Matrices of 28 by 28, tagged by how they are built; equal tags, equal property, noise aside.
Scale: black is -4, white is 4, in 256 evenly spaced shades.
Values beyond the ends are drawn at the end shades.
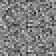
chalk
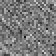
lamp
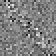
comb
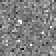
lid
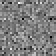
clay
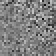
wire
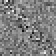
comb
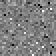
lid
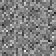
chalk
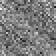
lamp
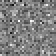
clay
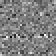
clay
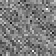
lamp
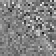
wire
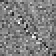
comb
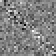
comb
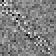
comb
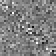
comb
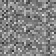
chalk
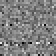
clay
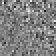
wire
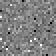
lid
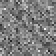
lamp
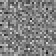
chalk
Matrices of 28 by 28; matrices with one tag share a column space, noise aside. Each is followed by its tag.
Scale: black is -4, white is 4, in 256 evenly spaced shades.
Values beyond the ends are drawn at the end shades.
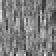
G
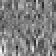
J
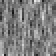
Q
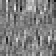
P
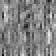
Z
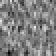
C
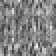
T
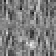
P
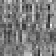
Z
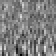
J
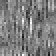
G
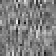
C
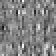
T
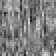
G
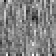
Q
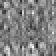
T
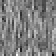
G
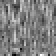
Q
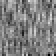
Q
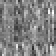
T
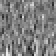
J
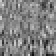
J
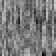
G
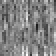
Z
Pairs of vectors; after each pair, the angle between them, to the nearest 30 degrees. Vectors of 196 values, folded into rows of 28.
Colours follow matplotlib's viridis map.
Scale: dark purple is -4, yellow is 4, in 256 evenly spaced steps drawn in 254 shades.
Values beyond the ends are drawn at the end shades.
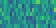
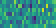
60 degrees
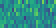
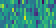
150 degrees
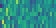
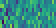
150 degrees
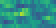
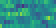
30 degrees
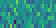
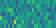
150 degrees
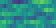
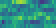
150 degrees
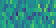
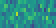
150 degrees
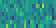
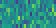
90 degrees
